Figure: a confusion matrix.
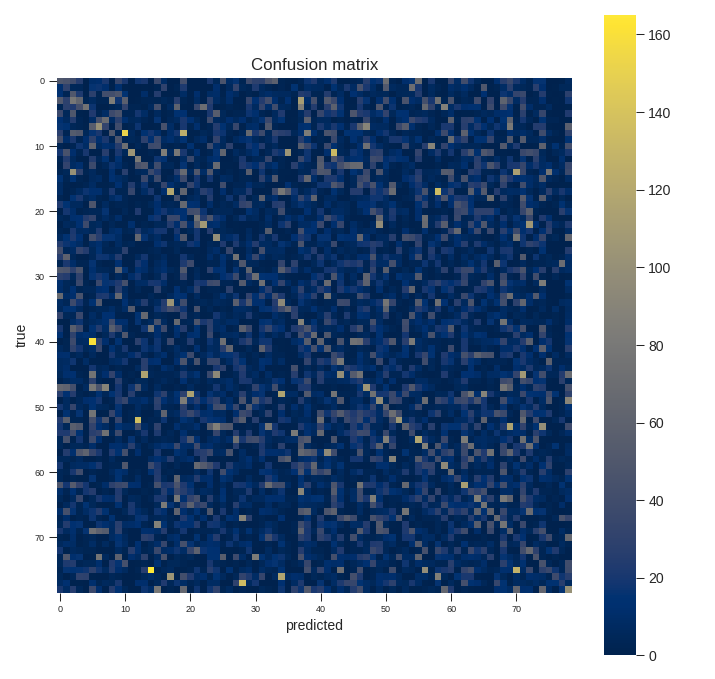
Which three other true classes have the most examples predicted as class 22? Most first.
4, 59, 65
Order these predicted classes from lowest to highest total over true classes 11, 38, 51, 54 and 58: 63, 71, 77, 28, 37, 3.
77, 37, 3, 28, 63, 71
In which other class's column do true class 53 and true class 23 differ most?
69
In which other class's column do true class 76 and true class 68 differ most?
34
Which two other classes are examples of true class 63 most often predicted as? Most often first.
37, 42
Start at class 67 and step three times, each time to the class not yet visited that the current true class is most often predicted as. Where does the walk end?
62
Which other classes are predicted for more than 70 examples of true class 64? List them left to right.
18, 48, 68
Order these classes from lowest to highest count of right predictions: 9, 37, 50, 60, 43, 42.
42, 9, 50, 60, 43, 37
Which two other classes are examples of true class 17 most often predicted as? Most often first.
58, 34
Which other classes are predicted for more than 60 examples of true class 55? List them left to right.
27, 50, 62, 71
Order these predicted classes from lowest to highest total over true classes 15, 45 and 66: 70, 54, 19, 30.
30, 54, 70, 19
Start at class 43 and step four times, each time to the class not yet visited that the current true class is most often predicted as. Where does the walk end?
78
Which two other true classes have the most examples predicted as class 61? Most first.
23, 19
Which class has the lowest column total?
76
